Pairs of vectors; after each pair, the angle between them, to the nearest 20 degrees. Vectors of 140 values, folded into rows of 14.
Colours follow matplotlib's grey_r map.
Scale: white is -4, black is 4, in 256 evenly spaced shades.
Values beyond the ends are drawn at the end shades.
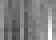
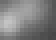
120 degrees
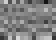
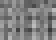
80 degrees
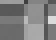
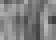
140 degrees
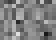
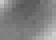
100 degrees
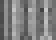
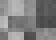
80 degrees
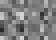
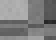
80 degrees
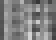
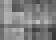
60 degrees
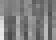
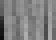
160 degrees
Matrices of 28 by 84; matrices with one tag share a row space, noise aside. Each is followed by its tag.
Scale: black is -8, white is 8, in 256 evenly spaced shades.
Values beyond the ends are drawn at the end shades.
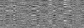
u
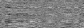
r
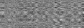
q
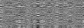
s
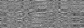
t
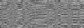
t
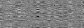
s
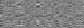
s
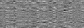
u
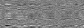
r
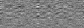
s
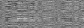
r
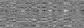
u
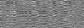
u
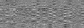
u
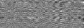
q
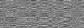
u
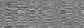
r
